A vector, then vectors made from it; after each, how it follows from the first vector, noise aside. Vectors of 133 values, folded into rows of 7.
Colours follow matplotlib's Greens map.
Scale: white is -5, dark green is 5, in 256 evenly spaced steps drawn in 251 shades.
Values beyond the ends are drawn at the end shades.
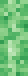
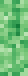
reversed, negated.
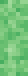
shrunk.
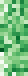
wrapped around, scaled up.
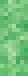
shrunk.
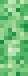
copied.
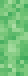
shrunk.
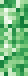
wrapped around, scaled up.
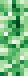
reversed, negated, scaled up.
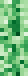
reversed, negated, scaled up.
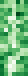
wrapped around, scaled up.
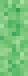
reversed, negated, shrunk.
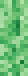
reversed, negated.
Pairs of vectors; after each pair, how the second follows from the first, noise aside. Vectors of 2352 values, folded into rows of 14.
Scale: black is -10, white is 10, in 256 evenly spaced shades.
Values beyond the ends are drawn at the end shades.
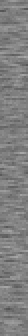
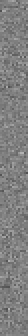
sign-scrambled.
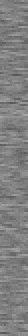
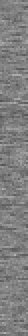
negated.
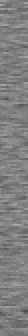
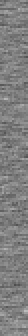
negated.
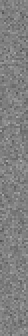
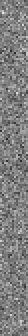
negated, scaled up.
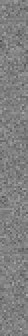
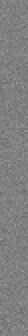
wrapped around, shrunk.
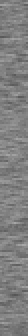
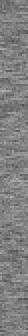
reversed.
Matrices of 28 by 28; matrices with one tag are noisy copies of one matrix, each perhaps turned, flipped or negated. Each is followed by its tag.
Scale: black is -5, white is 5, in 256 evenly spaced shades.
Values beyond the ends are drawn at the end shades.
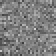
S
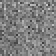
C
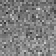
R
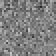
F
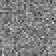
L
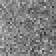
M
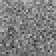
M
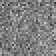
C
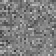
F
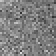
R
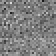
C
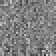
F
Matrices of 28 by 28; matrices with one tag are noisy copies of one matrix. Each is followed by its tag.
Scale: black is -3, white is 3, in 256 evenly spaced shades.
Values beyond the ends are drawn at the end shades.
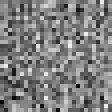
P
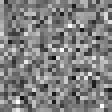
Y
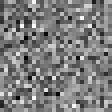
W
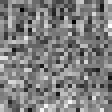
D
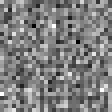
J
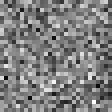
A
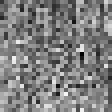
D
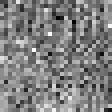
D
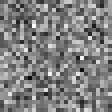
W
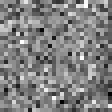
A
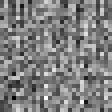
P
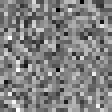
W
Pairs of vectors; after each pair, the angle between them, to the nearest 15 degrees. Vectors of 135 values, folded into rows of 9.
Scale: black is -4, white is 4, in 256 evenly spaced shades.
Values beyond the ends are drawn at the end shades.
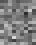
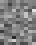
150 degrees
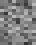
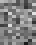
45 degrees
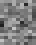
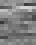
75 degrees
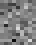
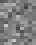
150 degrees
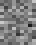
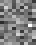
165 degrees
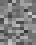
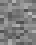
30 degrees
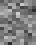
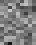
30 degrees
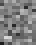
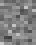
165 degrees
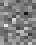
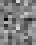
120 degrees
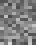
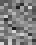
45 degrees
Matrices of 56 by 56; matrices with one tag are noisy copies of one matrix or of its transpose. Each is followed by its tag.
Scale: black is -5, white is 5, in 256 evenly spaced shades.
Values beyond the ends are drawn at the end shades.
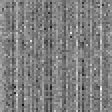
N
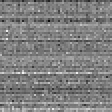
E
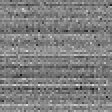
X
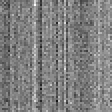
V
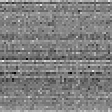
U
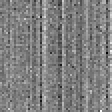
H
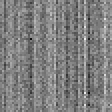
X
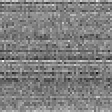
U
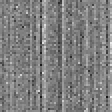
H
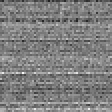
E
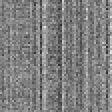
H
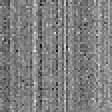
V
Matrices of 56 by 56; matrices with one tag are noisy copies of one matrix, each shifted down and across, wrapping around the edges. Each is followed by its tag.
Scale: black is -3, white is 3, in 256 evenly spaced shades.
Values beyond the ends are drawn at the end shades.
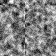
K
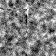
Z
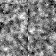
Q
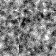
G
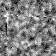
Z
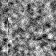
K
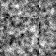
Q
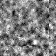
K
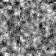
K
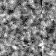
Z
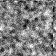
Q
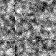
Q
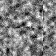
K
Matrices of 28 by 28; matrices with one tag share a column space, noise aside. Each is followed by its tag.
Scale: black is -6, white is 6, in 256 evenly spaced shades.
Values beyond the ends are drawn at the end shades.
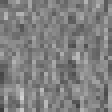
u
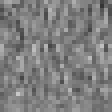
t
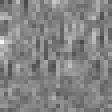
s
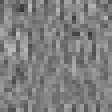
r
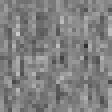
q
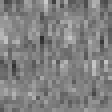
s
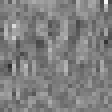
s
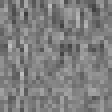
t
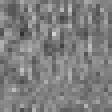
r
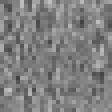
t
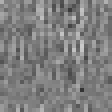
r
